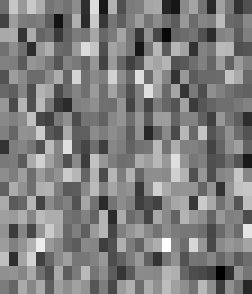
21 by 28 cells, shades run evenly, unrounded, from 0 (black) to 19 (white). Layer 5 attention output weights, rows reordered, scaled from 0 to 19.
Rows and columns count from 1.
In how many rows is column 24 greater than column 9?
4
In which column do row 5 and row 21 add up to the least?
28
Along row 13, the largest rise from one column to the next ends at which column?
13
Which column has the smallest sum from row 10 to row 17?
24
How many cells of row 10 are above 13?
3
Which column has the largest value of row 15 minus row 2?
10
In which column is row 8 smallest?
8
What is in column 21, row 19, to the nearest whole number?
6
